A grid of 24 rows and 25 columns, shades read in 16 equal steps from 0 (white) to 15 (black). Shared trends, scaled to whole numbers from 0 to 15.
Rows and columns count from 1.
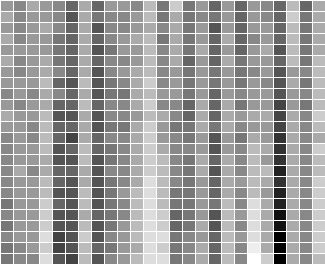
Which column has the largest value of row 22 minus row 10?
22
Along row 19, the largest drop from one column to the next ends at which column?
23
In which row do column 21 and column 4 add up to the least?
24
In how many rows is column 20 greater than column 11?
6
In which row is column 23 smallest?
2
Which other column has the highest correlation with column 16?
21
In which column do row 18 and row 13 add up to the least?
12
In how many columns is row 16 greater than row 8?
7
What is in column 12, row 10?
3
